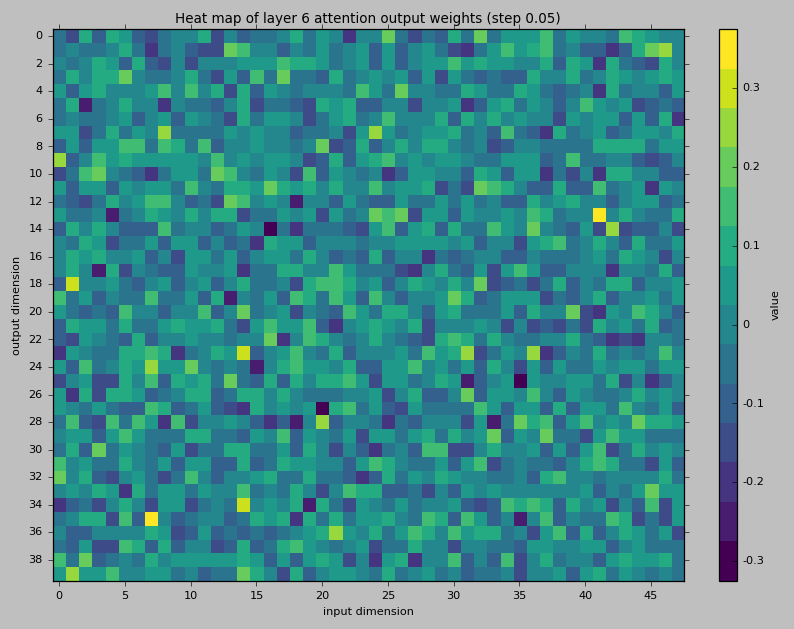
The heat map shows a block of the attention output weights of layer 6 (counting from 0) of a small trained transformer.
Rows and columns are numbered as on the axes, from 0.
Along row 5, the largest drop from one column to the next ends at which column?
2
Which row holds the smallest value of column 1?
26
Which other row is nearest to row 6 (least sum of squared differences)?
31
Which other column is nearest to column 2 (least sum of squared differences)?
10
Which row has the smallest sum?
5
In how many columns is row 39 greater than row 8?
19
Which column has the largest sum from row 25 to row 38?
37
